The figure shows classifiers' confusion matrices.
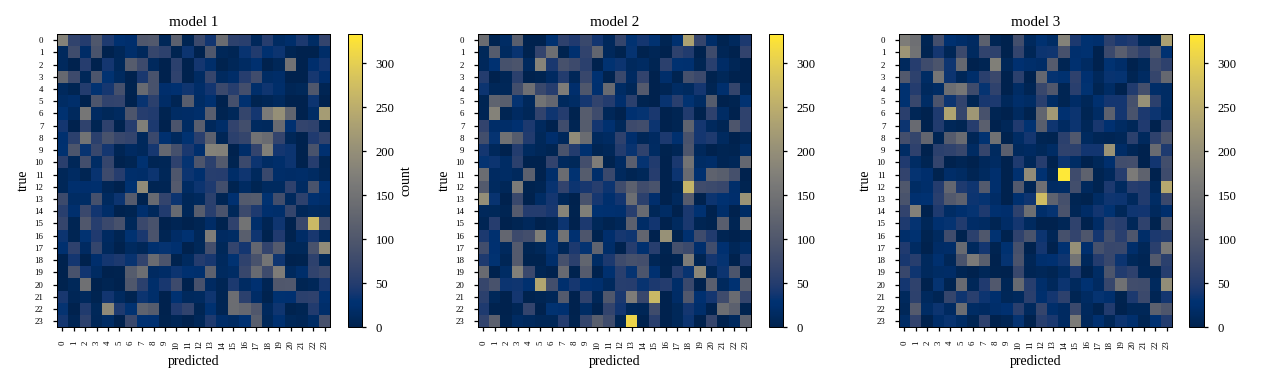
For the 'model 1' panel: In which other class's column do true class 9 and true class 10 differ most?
18
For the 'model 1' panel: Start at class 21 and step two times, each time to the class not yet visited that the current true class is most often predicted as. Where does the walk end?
22
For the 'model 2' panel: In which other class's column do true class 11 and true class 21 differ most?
15
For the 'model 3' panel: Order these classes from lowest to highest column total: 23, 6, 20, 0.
6, 20, 0, 23
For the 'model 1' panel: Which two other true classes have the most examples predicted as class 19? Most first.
6, 7
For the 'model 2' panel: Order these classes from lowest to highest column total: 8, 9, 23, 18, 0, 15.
8, 15, 23, 0, 9, 18
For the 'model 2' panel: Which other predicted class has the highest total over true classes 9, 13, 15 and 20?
23
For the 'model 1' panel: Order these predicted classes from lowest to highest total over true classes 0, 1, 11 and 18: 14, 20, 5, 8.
20, 5, 14, 8
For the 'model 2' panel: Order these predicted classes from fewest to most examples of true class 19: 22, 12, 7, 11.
11, 12, 22, 7
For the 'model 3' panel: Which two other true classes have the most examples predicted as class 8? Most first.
2, 20
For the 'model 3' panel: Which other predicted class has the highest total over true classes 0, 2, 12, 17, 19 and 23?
15
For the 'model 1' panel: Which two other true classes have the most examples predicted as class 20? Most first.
2, 6
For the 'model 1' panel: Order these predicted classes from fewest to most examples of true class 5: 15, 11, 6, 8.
6, 8, 15, 11
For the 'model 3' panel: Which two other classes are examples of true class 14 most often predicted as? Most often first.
1, 11
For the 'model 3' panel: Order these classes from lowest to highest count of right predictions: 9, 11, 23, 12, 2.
23, 2, 9, 12, 11
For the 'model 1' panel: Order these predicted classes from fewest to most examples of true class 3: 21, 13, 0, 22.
21, 22, 13, 0
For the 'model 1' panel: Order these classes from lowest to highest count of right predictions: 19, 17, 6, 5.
5, 6, 17, 19
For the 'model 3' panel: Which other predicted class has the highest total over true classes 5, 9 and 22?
18
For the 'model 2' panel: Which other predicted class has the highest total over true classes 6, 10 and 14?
9
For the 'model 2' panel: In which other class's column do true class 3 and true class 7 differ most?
22
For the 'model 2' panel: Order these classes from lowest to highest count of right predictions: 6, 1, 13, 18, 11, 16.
6, 11, 1, 13, 18, 16
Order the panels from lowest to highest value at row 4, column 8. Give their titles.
model 2, model 3, model 1
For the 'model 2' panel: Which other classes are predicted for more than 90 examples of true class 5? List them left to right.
1, 2, 6, 20
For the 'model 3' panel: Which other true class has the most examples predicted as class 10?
20
